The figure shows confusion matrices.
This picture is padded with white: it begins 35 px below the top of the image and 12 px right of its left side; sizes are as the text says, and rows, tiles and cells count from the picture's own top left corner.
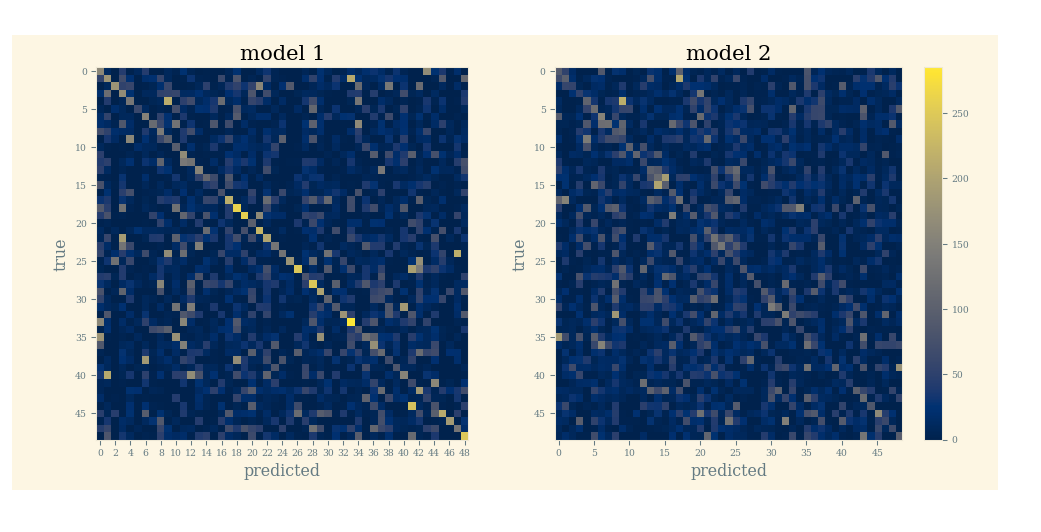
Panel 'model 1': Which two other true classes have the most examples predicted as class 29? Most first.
35, 45
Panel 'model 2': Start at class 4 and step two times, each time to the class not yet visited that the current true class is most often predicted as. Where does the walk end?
21
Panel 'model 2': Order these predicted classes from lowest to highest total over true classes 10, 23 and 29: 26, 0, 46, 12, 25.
46, 0, 26, 12, 25
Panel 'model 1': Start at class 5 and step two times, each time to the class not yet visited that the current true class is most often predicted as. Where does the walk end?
8
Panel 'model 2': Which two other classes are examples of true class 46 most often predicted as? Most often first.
32, 24
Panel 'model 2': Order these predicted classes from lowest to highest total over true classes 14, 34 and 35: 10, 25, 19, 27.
10, 27, 19, 25
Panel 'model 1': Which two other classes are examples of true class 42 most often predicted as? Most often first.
37, 20
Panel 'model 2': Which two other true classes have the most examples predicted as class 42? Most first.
17, 31
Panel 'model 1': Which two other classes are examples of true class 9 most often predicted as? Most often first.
4, 24
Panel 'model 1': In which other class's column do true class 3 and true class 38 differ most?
6
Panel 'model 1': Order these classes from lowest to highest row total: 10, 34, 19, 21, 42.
10, 34, 21, 42, 19
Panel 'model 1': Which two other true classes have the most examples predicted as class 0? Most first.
35, 33
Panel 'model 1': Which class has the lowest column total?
5
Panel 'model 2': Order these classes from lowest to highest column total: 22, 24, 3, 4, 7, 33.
7, 4, 3, 24, 33, 22
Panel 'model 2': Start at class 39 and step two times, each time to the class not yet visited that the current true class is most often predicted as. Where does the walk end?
43
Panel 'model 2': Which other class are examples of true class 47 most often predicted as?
45
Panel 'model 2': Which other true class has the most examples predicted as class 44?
18
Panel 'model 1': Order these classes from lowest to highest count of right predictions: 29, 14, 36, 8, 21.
14, 8, 36, 29, 21
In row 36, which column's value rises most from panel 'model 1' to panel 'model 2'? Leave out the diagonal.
6
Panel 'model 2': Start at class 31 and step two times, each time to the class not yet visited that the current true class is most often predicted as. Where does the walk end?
22
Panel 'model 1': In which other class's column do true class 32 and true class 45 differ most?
26
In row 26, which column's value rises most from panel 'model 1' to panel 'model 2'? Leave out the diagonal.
12
